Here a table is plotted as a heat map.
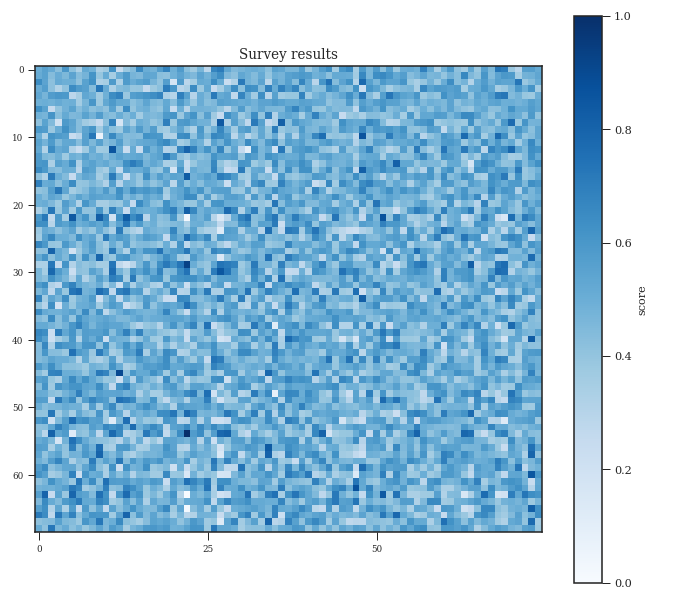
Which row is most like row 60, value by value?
40
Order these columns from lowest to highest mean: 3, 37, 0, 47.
47, 3, 0, 37
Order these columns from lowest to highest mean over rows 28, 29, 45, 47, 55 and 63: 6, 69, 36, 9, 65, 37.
69, 65, 36, 6, 37, 9
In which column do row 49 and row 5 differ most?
27
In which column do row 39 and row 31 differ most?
36
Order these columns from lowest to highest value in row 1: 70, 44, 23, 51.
23, 44, 70, 51
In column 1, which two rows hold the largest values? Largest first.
63, 22
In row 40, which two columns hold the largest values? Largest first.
73, 37
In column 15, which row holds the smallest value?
12
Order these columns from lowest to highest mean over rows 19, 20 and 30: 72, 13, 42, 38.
38, 13, 72, 42
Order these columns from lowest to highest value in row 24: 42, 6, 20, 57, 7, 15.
15, 6, 7, 57, 42, 20
